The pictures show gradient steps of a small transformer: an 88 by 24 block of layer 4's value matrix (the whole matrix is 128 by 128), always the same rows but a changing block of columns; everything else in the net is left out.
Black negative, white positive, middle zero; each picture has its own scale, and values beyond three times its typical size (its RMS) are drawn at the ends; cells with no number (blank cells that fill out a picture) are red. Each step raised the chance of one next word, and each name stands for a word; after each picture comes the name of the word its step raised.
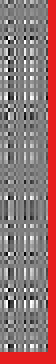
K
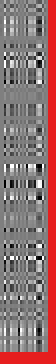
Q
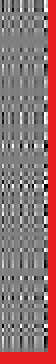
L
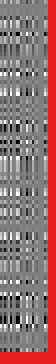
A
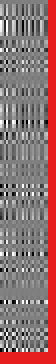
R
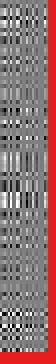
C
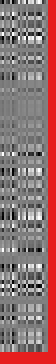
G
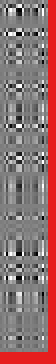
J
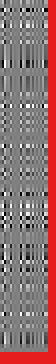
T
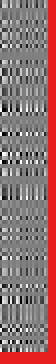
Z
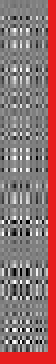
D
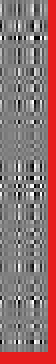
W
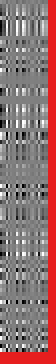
R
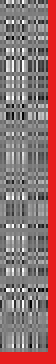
K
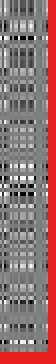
W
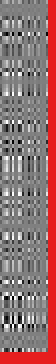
A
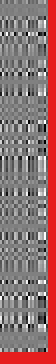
A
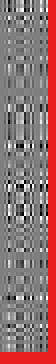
L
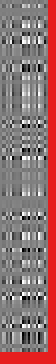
A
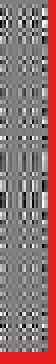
C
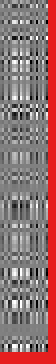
K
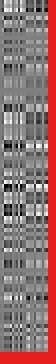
L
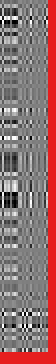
C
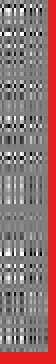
J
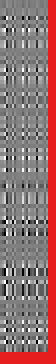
D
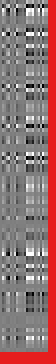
J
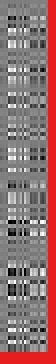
D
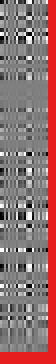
G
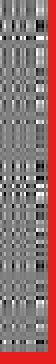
W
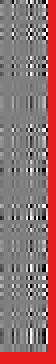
G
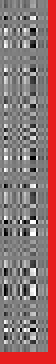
D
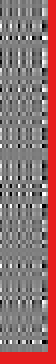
W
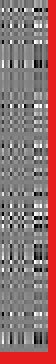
T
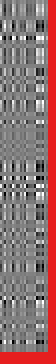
W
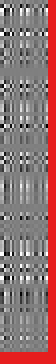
J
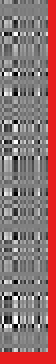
A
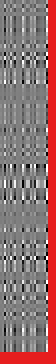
Q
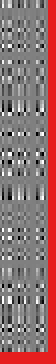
Z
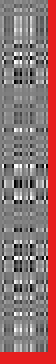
Q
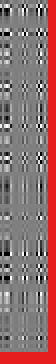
J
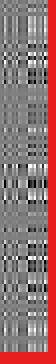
Q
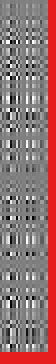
K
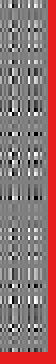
Z
